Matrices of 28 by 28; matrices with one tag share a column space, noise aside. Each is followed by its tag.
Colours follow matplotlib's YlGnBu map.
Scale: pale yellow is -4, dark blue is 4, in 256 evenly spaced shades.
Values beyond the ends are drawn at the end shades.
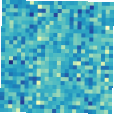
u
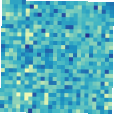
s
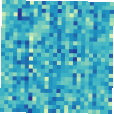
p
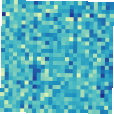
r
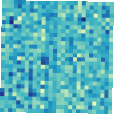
r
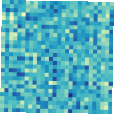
r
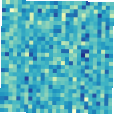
p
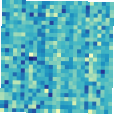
r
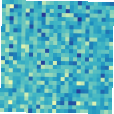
u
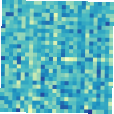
r
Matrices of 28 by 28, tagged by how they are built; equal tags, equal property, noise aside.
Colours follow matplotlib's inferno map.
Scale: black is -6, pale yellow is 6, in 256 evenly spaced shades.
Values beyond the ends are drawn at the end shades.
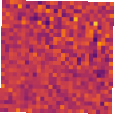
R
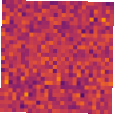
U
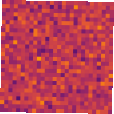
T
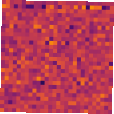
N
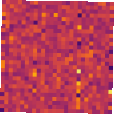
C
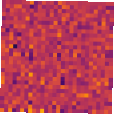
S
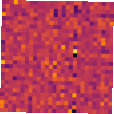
C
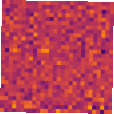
S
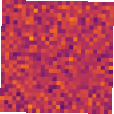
U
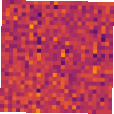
C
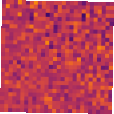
R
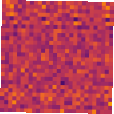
U
